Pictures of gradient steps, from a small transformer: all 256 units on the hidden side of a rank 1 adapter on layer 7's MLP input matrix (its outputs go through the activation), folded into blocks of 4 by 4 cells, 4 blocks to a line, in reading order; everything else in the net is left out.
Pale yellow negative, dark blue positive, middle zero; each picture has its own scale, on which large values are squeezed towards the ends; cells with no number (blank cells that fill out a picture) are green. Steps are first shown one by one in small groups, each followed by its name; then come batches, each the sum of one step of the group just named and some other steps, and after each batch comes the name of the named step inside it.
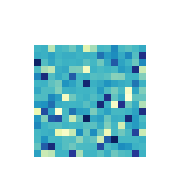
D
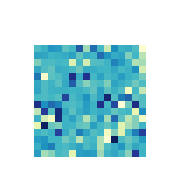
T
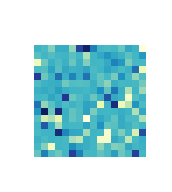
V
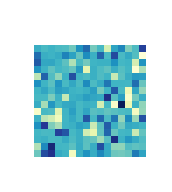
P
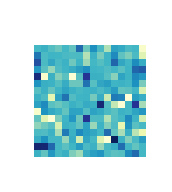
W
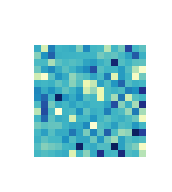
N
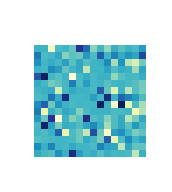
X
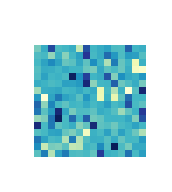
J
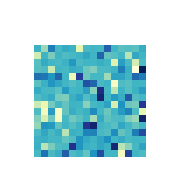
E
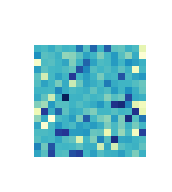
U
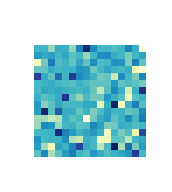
V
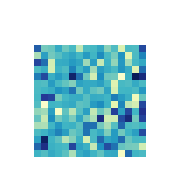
E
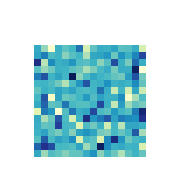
D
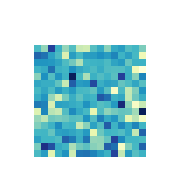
P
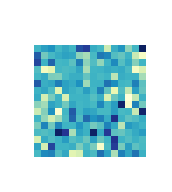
P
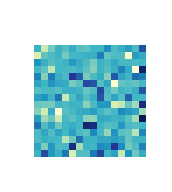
E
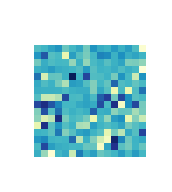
T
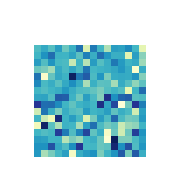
T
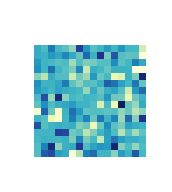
P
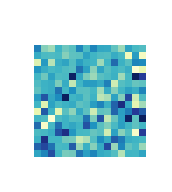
U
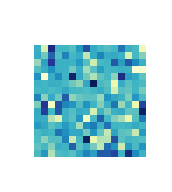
V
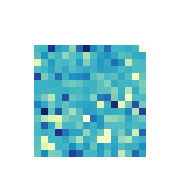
V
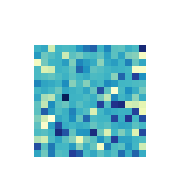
U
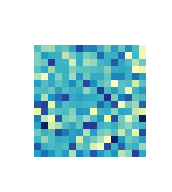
T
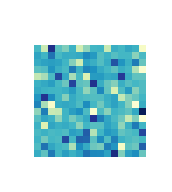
N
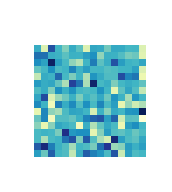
W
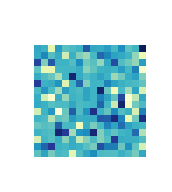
P
